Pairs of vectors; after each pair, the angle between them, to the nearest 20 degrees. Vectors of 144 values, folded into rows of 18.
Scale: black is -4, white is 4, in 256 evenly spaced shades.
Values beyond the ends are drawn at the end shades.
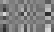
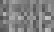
60 degrees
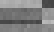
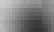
80 degrees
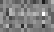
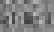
100 degrees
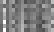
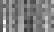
40 degrees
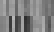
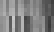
40 degrees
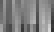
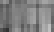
40 degrees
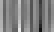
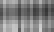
120 degrees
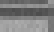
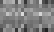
120 degrees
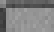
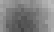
120 degrees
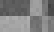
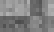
160 degrees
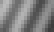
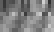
140 degrees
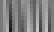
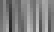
20 degrees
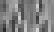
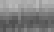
80 degrees
